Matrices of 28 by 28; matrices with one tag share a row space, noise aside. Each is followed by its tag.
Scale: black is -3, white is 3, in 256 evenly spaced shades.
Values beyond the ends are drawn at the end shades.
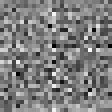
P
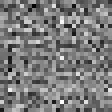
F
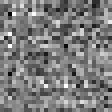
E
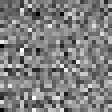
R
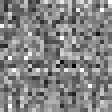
F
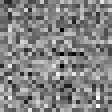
F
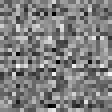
P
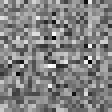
P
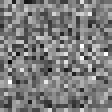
E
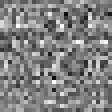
P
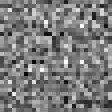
E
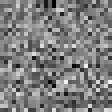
P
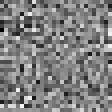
R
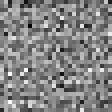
F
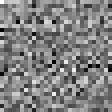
R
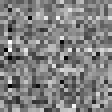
F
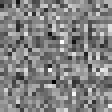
P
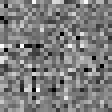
R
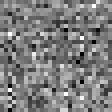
E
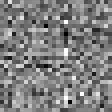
E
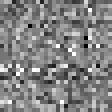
P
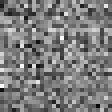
R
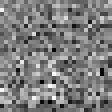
P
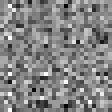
E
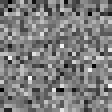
F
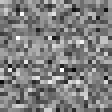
P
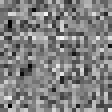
F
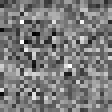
R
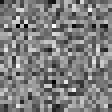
P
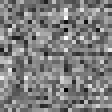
E
